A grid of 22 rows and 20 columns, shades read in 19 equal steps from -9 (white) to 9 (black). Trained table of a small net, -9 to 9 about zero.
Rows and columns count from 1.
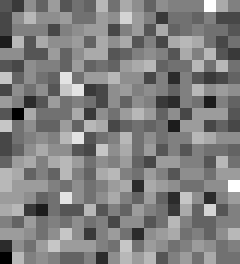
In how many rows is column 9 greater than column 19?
9
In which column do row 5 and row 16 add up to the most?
12
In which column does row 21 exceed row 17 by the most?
1
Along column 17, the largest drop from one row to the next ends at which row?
8
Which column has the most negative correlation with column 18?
6
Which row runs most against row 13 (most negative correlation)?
18
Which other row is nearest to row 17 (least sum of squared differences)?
15
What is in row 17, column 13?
-2
